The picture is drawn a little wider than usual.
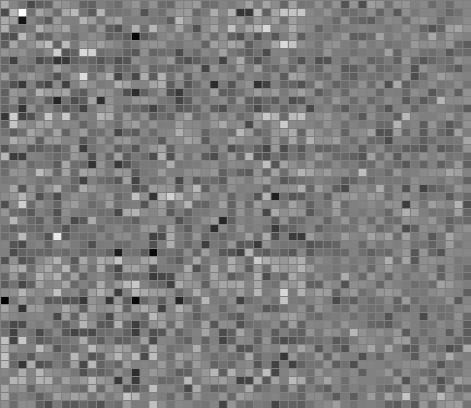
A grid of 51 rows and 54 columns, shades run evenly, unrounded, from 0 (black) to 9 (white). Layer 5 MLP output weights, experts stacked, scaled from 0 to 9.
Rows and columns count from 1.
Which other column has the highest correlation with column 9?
21
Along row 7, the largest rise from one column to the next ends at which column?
10
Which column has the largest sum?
34
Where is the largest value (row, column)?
2, 3
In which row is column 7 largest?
30
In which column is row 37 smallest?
14
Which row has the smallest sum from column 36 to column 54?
19
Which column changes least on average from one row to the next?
48
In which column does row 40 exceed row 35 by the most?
18
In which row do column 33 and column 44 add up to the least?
45
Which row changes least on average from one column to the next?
23
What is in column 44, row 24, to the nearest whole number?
6
